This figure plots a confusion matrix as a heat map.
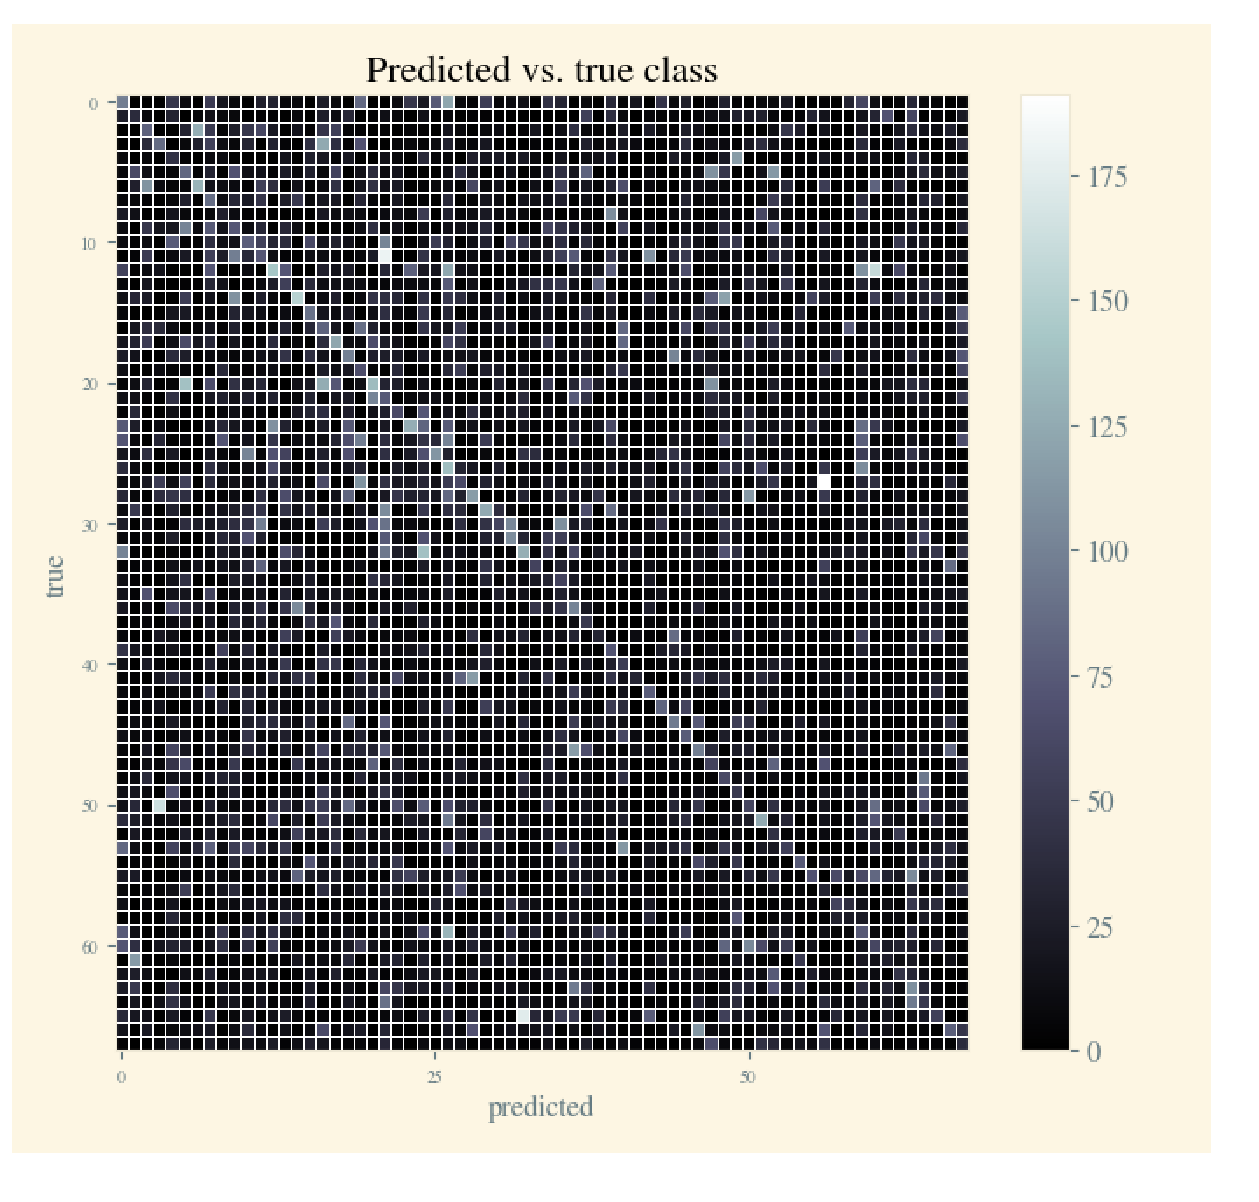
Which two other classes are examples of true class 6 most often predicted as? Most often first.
2, 60
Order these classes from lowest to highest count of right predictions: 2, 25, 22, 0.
22, 2, 0, 25
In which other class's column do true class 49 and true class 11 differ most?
21
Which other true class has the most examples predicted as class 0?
32
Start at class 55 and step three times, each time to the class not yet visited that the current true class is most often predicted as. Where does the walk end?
14
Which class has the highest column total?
26
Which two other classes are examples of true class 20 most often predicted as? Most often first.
5, 16
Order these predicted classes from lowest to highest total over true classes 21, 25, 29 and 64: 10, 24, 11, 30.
30, 11, 24, 10
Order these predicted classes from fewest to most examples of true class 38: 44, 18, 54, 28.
54, 18, 28, 44
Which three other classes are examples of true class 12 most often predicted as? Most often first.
60, 26, 59
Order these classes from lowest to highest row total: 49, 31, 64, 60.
49, 64, 31, 60
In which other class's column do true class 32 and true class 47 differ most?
24
